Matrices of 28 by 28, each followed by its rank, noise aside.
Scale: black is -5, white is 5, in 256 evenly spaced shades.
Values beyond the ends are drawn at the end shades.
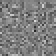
six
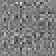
four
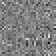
six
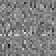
six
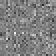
five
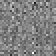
six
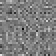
five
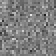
five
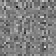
four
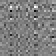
three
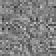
six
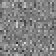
five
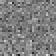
five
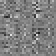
three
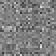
five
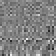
three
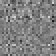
three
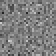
six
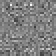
four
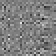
three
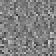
five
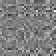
four
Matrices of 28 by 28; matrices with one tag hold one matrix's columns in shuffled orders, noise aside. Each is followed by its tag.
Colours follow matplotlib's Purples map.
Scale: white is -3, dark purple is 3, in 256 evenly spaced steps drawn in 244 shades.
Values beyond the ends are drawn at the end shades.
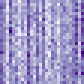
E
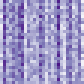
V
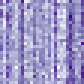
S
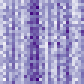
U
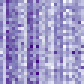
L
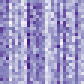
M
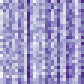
S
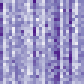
E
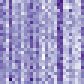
U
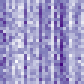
M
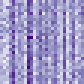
L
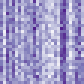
E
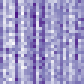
M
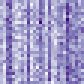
U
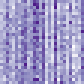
U
